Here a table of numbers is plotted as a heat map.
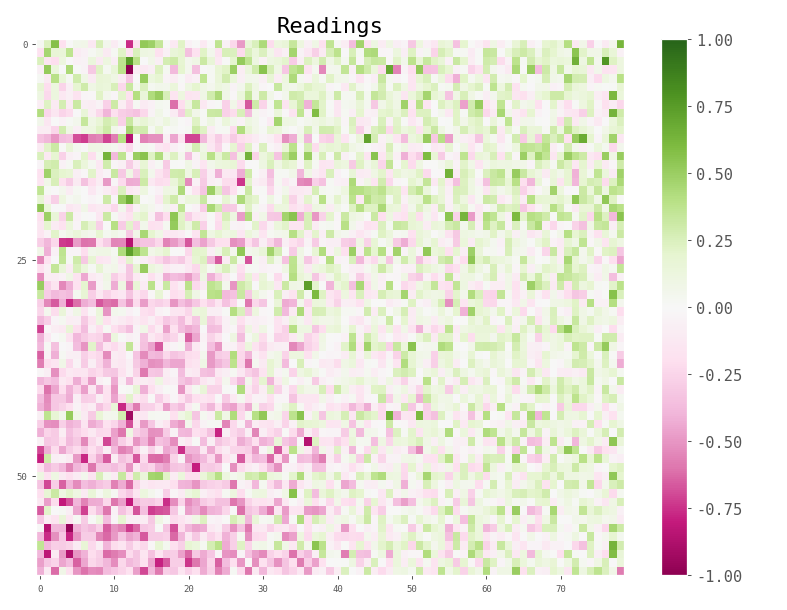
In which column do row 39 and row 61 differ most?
78
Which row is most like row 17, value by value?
19
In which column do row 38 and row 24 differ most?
14
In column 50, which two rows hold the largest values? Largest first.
35, 2
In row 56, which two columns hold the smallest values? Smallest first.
4, 1
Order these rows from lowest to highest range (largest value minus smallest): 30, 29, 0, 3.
29, 30, 0, 3
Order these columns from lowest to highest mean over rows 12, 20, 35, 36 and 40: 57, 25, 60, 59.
25, 59, 57, 60
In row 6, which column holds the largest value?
77
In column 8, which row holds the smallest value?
30
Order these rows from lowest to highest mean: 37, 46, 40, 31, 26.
46, 37, 40, 31, 26
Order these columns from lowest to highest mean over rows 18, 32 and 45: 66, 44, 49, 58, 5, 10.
10, 5, 58, 49, 44, 66
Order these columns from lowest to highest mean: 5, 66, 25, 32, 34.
5, 25, 32, 34, 66
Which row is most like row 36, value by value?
37
